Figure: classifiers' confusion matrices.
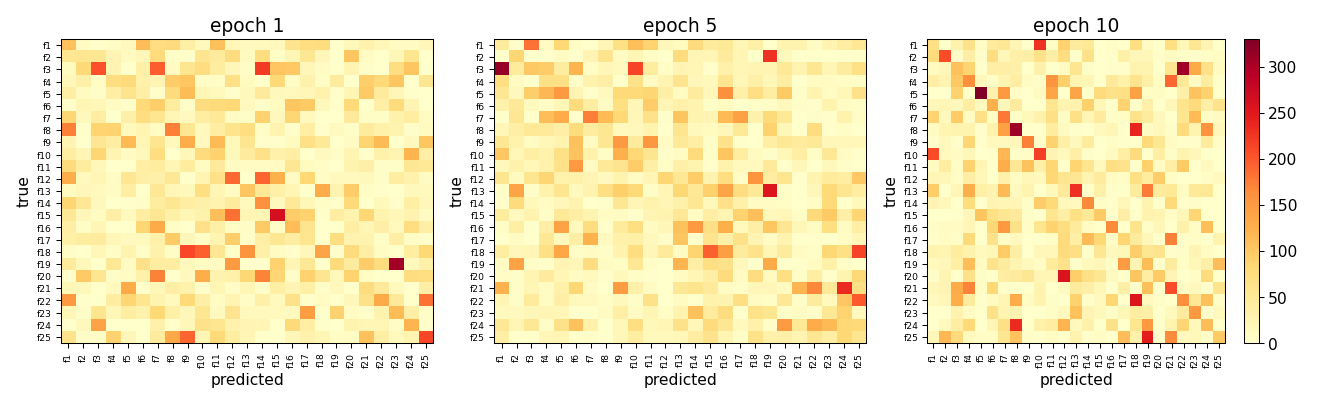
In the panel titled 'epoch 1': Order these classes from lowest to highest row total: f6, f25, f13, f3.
f13, f6, f25, f3
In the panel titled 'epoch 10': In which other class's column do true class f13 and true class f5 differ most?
f19
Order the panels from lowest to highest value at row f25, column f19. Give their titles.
epoch 1, epoch 5, epoch 10
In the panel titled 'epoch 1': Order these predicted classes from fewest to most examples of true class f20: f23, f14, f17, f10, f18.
f23, f18, f17, f10, f14
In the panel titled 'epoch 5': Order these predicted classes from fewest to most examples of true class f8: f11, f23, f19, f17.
f23, f11, f17, f19
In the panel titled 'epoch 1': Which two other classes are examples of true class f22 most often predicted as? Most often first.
f25, f1
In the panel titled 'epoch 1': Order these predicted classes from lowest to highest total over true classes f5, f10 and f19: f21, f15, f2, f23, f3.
f2, f3, f15, f21, f23
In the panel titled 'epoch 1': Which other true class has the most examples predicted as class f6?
f1
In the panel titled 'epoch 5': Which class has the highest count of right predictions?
f7
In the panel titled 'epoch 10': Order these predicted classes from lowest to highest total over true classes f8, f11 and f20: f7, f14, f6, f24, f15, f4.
f6, f15, f14, f4, f24, f7
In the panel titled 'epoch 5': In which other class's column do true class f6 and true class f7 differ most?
f17
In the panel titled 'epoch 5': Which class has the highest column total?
f16
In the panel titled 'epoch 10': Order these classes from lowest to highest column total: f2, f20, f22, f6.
f20, f2, f6, f22
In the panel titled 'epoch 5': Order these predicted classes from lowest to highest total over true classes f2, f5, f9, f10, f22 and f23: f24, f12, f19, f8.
f12, f8, f24, f19
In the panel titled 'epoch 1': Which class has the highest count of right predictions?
f15
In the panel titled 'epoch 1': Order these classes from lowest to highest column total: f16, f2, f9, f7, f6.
f2, f6, f16, f9, f7
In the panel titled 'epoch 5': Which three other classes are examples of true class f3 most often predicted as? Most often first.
f1, f10, f6
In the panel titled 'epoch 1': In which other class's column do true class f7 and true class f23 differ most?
f17
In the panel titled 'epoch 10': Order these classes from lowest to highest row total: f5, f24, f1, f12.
f12, f1, f24, f5
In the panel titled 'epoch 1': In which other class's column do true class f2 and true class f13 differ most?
f18
